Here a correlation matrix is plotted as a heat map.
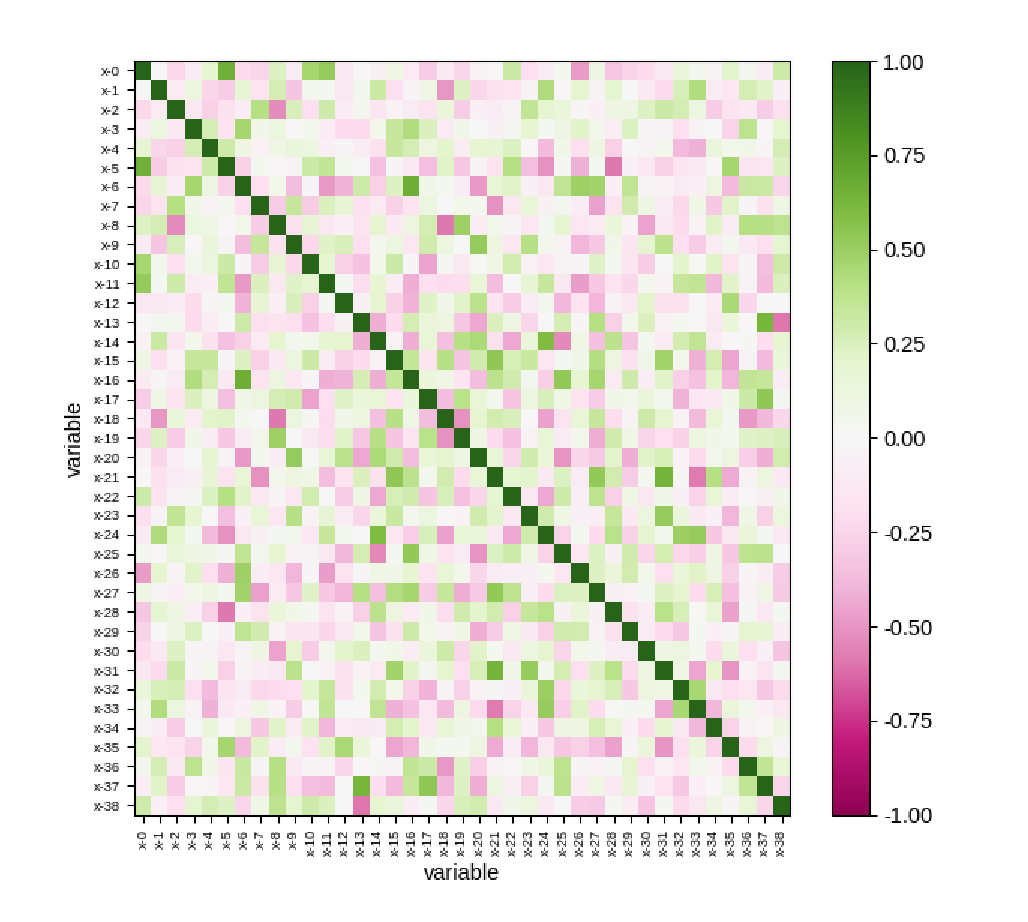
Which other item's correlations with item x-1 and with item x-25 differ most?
x-14
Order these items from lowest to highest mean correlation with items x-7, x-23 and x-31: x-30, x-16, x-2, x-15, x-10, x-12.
x-10, x-12, x-16, x-30, x-15, x-2
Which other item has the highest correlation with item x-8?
x-19
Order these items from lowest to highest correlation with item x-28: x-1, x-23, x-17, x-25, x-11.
x-11, x-25, x-17, x-1, x-23
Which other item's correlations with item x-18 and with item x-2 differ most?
x-24
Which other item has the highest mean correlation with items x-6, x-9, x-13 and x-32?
x-27
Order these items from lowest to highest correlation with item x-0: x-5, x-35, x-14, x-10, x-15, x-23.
x-23, x-14, x-15, x-35, x-10, x-5
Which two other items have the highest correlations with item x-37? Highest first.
x-13, x-17
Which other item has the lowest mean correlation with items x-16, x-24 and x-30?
x-5
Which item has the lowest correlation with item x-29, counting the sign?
x-20
